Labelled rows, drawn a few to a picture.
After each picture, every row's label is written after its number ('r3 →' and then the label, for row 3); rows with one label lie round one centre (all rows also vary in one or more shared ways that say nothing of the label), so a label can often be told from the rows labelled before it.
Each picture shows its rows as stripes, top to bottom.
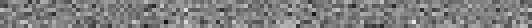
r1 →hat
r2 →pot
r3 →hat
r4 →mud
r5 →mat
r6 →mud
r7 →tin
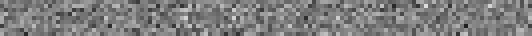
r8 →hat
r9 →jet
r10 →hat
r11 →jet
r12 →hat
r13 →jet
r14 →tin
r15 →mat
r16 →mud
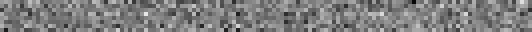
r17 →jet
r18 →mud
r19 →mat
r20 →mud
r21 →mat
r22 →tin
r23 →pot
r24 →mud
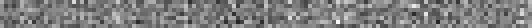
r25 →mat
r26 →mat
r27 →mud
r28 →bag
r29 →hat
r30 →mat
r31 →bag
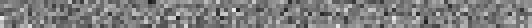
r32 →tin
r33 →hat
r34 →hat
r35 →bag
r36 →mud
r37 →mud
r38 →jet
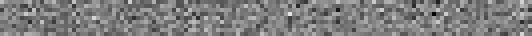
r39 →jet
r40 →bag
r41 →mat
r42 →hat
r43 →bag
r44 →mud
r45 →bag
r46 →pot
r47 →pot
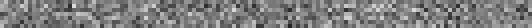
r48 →mat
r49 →jet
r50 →pot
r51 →mud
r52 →hat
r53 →mud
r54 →jet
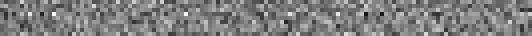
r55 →bag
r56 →bag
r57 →pot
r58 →mat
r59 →mud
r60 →tin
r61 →bag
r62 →hat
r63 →pot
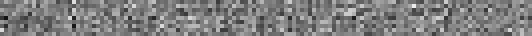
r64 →mat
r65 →mat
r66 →mud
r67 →bag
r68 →mud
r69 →mat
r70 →mud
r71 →mud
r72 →mat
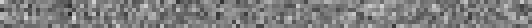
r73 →bag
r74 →pot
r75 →mat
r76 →bag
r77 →mud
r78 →tin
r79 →bag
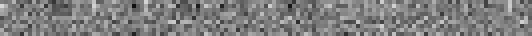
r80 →tin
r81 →bag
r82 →jet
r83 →tin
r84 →tin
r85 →hat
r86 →tin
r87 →mud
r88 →mat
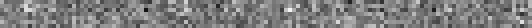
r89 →tin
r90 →pot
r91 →tin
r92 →hat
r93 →mud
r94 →mat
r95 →hat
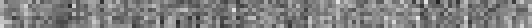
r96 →pot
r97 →hat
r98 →hat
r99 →tin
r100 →mat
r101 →pot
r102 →mud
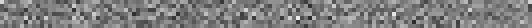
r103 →tin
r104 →tin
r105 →bag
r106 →mat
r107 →mat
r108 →jet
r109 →jet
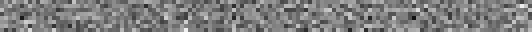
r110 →tin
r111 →mat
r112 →tin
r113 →bag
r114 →mud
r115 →tin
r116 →hat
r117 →tin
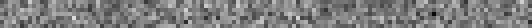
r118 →pot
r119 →pot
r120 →jet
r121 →mud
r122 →tin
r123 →tin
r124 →hat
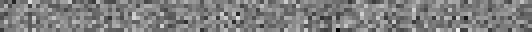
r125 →mat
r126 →mat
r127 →tin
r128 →mud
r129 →bag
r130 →mat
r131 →hat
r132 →mat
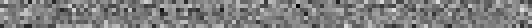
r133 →tin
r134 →tin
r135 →tin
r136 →jet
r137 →mat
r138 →hat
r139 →hat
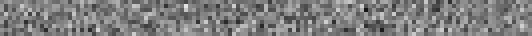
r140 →pot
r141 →mud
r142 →mud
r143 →mat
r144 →jet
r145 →mud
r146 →mud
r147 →jet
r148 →mud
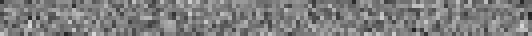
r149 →hat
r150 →pot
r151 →hat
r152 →mud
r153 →mat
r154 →pot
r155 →pot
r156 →tin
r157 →bag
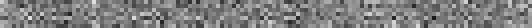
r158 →bag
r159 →jet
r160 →jet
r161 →hat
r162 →jet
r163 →tin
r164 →mat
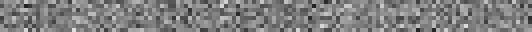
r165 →jet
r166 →mud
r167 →tin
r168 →mat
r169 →tin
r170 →tin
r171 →mat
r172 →mud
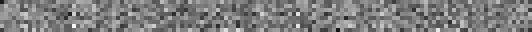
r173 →pot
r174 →bag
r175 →tin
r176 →pot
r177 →tin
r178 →tin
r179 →mud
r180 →tin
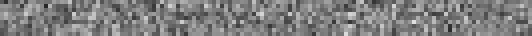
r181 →tin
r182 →pot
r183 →pot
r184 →pot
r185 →pot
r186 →pot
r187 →mud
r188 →tin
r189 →bag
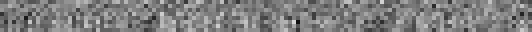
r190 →mud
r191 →mud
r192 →jet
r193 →hat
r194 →pot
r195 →bag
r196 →hat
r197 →mud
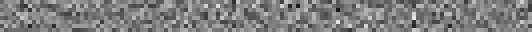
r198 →bag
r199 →jet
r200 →bag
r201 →pot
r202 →pot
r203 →hat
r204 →hat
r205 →mat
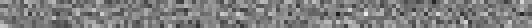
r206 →bag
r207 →bag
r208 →pot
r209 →jet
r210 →bag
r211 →tin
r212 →jet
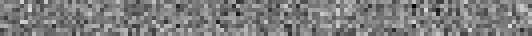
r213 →mat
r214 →jet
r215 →pot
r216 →hat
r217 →pot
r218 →mat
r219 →hat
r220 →hat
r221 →mat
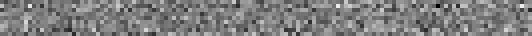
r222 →bag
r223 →jet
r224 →pot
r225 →jet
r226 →hat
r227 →bag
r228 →hat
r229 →tin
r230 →mat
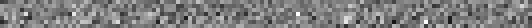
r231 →tin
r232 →mud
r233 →mud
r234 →mud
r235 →hat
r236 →pot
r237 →mud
